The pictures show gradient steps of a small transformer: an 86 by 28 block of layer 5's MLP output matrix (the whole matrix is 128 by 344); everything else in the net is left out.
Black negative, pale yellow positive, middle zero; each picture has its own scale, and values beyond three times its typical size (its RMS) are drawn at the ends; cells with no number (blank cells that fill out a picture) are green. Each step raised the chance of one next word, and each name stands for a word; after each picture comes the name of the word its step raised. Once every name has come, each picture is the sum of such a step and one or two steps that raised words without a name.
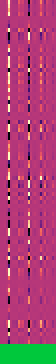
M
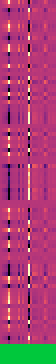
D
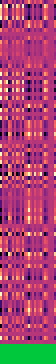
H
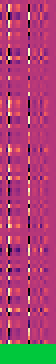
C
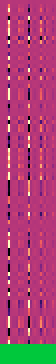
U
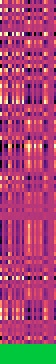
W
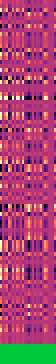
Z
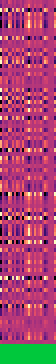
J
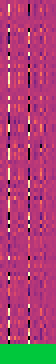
M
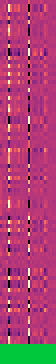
C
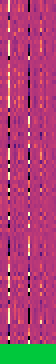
W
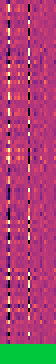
Z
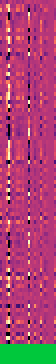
J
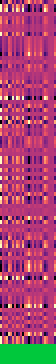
U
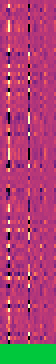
D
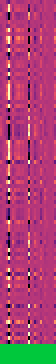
J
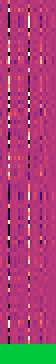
J
